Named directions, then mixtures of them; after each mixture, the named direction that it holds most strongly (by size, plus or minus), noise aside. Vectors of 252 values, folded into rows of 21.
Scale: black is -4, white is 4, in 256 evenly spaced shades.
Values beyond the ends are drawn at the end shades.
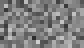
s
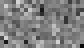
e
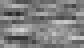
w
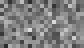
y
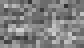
w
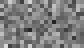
y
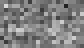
s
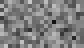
y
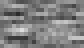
w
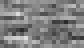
w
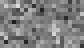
e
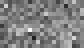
s
